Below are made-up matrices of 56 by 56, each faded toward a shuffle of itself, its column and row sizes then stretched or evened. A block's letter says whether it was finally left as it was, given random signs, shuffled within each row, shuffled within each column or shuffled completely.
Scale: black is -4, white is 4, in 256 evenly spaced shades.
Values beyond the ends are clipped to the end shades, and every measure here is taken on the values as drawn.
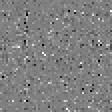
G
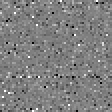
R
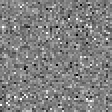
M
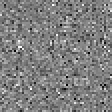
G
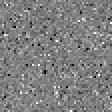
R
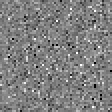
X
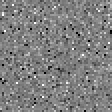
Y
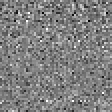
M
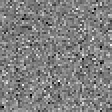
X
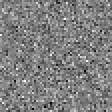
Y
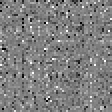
G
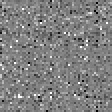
M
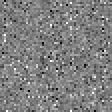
X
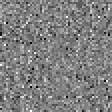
G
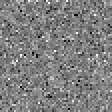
Y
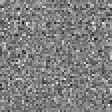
G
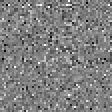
G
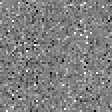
X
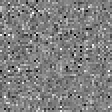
G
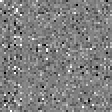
G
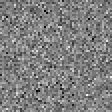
X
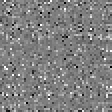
G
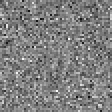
M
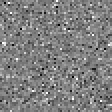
R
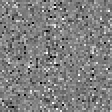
X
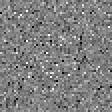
Y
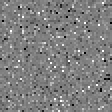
Y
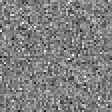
X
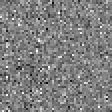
X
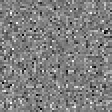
G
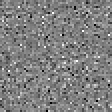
G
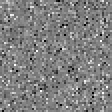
X
